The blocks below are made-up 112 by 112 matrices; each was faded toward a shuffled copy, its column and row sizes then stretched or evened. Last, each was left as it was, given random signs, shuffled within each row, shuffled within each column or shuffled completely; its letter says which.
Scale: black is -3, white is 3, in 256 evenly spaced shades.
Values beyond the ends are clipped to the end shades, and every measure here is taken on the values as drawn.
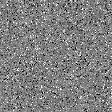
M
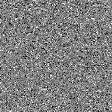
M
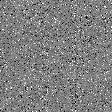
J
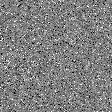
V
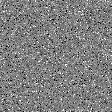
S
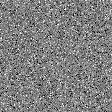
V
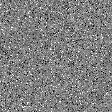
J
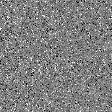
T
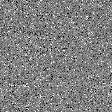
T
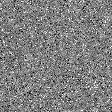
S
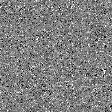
T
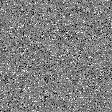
S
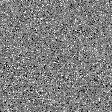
S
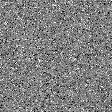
S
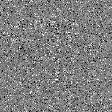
M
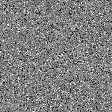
V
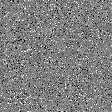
V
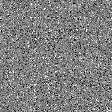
M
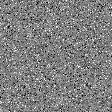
S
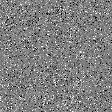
T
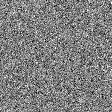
V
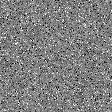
V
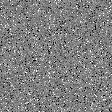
J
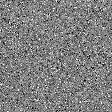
V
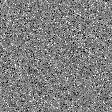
V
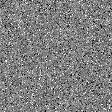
J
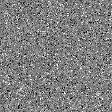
T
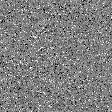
V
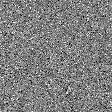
V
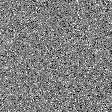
V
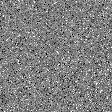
V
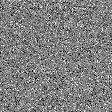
S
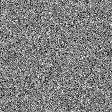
V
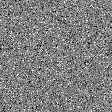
V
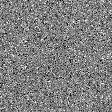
V
